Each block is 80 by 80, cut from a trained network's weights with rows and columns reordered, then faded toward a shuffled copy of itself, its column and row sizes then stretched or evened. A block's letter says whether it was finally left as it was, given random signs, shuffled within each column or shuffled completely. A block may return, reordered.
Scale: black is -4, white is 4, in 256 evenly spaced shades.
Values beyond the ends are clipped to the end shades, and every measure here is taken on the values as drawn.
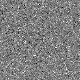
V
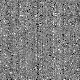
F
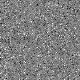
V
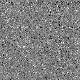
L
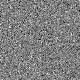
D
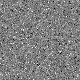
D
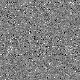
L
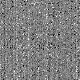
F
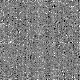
F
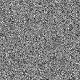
F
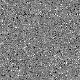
L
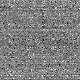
F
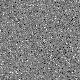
D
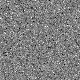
D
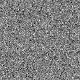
V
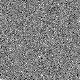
V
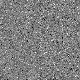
V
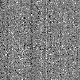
F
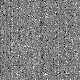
V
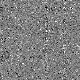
L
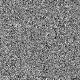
L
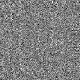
F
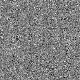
L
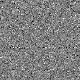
F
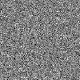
F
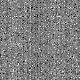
F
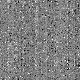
F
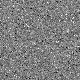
D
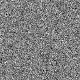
V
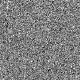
V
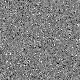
D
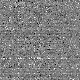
F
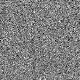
L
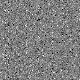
V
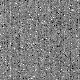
V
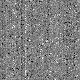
V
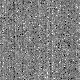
V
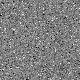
D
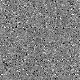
L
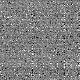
F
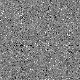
L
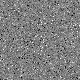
D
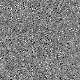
L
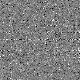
L
